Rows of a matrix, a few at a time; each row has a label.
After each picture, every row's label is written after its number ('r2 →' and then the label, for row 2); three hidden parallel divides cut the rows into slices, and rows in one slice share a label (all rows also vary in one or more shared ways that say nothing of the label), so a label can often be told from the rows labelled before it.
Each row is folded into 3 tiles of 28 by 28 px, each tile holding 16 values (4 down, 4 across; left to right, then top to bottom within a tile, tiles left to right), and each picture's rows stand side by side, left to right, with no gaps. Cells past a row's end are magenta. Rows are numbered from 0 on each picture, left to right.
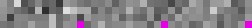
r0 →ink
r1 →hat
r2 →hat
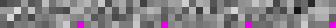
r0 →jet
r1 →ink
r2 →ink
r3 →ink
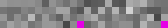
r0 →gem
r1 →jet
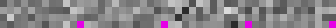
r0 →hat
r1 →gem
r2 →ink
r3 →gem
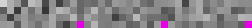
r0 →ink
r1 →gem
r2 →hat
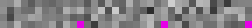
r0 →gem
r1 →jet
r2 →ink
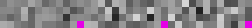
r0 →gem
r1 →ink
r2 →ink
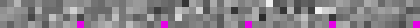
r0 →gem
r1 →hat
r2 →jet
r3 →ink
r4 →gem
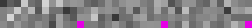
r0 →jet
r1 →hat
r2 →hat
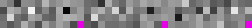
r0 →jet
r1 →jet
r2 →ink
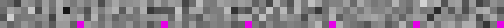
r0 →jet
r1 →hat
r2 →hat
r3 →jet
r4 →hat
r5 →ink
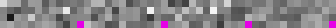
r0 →ink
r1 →ink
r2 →jet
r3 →hat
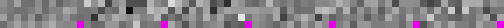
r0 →gem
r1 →ink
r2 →ink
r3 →gem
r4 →gem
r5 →jet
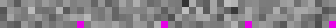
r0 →hat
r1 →gem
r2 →jet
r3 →gem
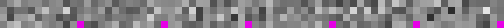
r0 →gem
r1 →hat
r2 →ink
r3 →gem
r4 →jet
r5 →ink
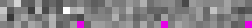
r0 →ink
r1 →hat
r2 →hat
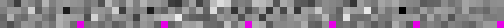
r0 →jet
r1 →jet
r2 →jet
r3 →ink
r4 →jet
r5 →hat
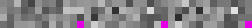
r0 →gem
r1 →ink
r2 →ink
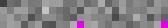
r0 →hat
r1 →gem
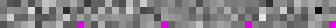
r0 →jet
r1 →jet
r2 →hat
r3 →jet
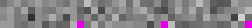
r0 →gem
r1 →gem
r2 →gem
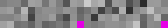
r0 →gem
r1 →ink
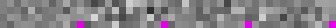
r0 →hat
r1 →jet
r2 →gem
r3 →hat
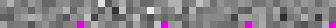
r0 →gem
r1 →ink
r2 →gem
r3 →gem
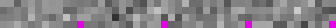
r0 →hat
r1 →gem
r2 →gem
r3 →hat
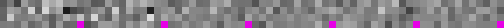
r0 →jet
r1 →jet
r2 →hat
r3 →hat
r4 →hat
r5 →gem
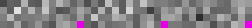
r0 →jet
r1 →jet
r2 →gem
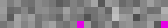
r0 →gem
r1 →hat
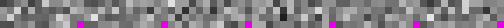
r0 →jet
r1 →jet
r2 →ink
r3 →ink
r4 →hat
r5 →jet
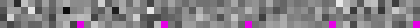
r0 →jet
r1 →ink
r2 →hat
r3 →gem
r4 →ink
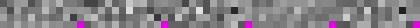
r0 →hat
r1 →jet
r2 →jet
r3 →hat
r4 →jet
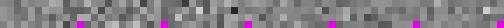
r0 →hat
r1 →gem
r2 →jet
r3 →gem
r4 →hat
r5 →gem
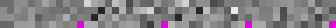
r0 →hat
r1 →ink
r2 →ink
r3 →gem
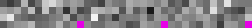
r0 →jet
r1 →jet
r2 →jet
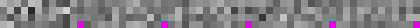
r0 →ink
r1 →hat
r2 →hat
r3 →gem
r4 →hat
